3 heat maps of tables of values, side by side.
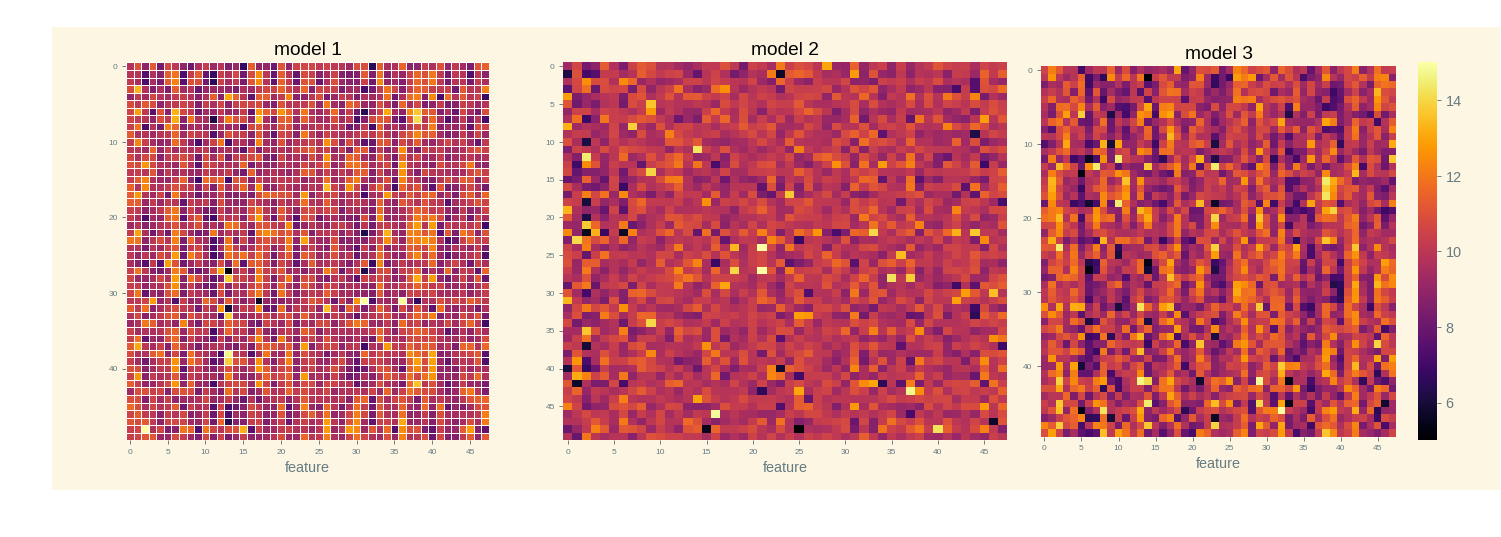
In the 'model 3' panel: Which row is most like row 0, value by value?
33
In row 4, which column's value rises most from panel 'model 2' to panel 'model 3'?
45
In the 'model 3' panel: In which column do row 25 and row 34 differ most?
23
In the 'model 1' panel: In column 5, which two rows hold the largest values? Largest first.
26, 8
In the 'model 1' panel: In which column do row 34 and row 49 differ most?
47
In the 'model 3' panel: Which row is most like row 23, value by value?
49
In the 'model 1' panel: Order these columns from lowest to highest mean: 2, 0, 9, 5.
9, 2, 5, 0
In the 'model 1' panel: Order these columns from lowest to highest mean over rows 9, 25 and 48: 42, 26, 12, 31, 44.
42, 12, 31, 44, 26
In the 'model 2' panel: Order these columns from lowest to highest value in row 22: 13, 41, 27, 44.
13, 41, 27, 44
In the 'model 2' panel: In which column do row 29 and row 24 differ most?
21
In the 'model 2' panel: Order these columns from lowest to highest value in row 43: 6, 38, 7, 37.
6, 7, 38, 37
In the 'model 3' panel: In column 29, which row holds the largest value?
42
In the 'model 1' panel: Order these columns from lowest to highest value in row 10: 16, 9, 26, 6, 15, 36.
9, 16, 15, 36, 6, 26
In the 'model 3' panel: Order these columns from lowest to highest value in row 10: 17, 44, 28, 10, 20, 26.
28, 26, 44, 20, 17, 10
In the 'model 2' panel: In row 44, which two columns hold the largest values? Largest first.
14, 6
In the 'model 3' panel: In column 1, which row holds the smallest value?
8
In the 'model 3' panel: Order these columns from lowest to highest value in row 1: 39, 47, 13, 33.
47, 39, 33, 13
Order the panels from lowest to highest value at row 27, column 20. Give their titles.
model 3, model 2, model 1
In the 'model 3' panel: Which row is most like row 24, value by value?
25
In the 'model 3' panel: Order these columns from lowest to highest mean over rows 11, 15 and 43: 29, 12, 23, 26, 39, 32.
12, 26, 23, 32, 39, 29
